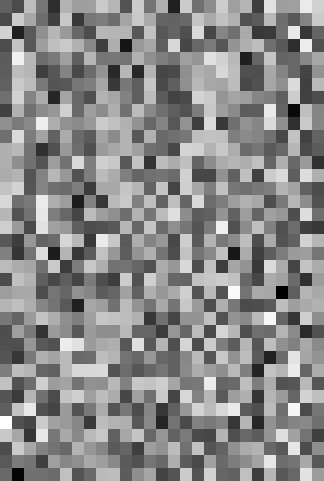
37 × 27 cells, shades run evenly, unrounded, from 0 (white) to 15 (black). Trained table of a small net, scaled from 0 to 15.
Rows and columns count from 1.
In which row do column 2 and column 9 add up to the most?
16
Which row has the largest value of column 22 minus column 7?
29
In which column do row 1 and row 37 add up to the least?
26
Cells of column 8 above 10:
7
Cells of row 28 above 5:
19
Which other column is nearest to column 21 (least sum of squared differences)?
10
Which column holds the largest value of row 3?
2
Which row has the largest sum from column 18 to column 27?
3
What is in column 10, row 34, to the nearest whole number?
9
